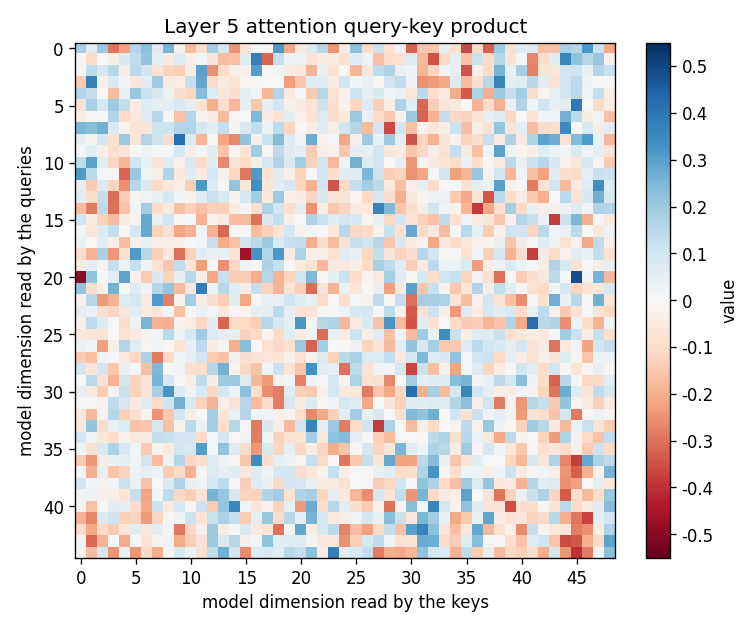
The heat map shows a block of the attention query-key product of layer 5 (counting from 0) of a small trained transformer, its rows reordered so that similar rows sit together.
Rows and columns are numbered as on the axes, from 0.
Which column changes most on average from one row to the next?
30
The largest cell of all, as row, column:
20, 45
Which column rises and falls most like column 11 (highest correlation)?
38
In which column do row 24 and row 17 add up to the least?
13
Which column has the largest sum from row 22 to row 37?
32
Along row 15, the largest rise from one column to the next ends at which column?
44
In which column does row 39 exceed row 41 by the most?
35
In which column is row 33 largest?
21
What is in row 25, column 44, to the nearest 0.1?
0.2
